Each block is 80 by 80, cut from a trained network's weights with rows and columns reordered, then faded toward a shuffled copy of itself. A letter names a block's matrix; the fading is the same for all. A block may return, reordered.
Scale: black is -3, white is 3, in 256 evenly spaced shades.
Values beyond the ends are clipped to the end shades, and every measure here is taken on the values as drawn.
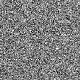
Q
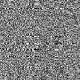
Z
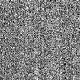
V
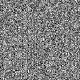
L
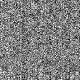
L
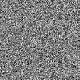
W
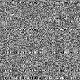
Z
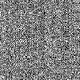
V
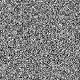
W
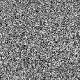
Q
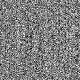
L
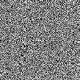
W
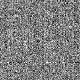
L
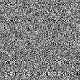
Z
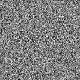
W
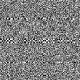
Z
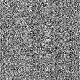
V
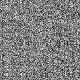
V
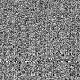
L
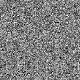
W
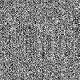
V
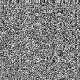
V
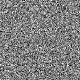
Q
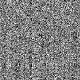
V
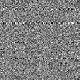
Z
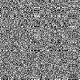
Z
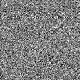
Q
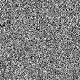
W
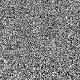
W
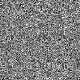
W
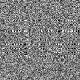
Z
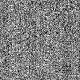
L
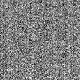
V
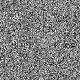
W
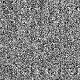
L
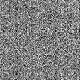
V
